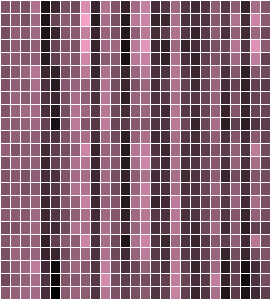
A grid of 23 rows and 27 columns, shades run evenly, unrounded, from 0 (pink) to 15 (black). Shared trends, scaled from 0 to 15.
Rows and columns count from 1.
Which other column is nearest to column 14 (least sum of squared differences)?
24
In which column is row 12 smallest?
9
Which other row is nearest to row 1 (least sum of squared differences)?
3
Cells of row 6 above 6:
19
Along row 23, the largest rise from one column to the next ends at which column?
23
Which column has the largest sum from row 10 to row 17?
13
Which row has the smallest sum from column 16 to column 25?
15
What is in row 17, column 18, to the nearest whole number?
4
